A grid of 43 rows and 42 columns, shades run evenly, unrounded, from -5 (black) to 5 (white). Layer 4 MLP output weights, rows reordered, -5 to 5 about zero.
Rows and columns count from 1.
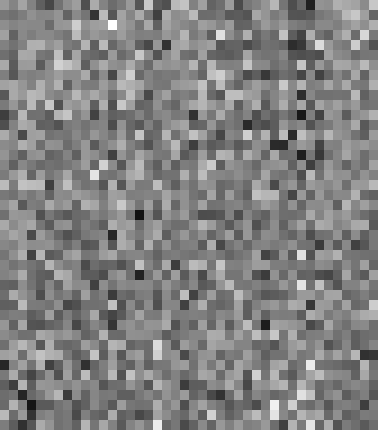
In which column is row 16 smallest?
34
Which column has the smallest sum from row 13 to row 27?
33
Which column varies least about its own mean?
38
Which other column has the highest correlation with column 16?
23
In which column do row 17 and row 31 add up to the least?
35
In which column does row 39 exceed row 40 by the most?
3
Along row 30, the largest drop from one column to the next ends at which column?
22
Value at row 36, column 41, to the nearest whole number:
-3
